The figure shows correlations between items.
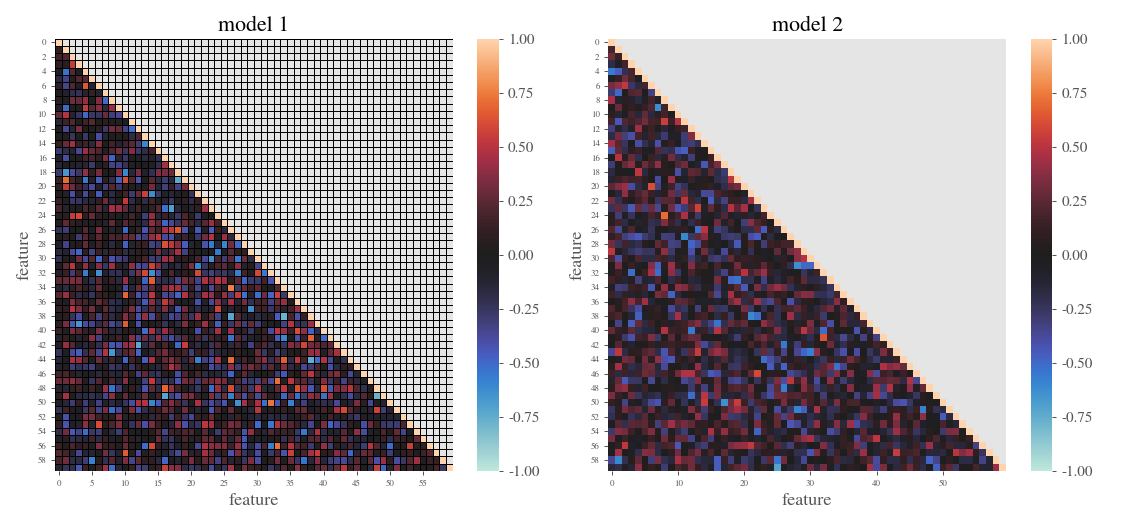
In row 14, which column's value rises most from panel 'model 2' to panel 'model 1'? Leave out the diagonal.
56
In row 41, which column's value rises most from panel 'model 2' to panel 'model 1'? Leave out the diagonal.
38
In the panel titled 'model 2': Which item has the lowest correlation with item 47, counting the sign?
51
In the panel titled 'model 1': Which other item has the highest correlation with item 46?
38
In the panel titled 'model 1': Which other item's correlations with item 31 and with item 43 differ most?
8
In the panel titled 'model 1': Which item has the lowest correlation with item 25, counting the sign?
28
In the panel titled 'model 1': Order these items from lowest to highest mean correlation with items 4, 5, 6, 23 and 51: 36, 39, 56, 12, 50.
50, 39, 12, 36, 56
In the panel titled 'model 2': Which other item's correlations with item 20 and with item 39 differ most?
1
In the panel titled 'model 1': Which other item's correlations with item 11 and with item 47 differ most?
33
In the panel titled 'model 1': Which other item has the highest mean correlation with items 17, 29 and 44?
26
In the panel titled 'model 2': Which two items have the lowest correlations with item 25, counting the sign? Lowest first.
59, 58
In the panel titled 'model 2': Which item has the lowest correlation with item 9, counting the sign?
7
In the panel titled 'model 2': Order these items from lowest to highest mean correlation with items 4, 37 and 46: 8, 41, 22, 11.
8, 41, 11, 22
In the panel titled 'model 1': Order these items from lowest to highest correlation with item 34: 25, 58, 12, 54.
25, 58, 54, 12
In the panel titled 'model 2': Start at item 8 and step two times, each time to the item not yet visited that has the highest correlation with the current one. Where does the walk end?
11
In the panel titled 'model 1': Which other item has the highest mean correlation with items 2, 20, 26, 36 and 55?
44
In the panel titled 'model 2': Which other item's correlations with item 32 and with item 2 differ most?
41
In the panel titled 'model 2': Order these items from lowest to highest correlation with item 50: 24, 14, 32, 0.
24, 0, 32, 14
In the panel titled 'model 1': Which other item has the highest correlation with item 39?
10
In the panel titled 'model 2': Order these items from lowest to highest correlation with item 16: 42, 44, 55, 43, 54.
44, 55, 54, 42, 43
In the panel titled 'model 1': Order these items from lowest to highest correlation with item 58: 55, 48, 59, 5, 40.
5, 48, 59, 40, 55
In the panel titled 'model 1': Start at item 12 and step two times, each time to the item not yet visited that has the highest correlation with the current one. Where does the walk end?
32
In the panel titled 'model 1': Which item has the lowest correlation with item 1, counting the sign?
18
